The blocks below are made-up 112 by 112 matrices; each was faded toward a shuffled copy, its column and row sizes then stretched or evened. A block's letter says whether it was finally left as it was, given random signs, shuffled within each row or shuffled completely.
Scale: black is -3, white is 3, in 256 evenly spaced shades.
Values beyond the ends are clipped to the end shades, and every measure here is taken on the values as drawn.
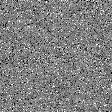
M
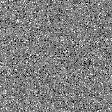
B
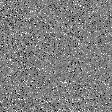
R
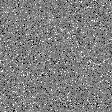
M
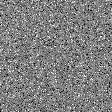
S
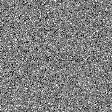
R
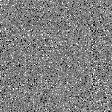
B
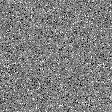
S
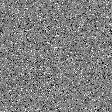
M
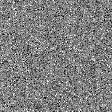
B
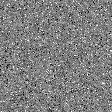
S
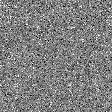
M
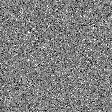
S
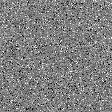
M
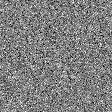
S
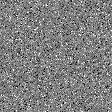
S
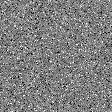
S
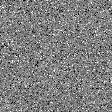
M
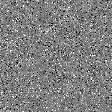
B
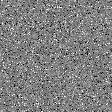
M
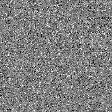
B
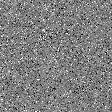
S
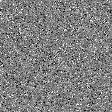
M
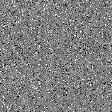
B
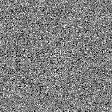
B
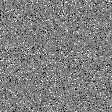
M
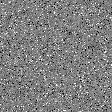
S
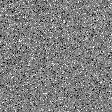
S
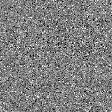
B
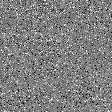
M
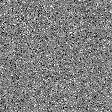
S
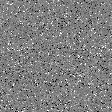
M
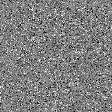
B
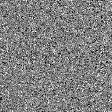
R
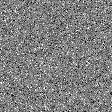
S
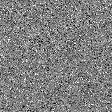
M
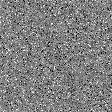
S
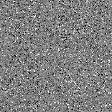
R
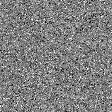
M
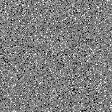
B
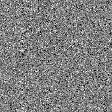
B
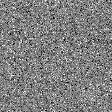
R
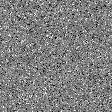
S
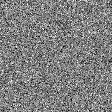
M
